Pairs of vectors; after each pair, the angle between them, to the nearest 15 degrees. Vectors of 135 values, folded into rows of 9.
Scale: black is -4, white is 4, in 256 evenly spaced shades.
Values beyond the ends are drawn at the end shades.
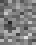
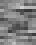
75 degrees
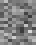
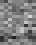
150 degrees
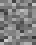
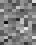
135 degrees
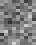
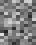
165 degrees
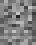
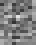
135 degrees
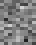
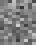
135 degrees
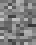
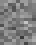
105 degrees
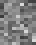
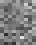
120 degrees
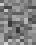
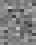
105 degrees
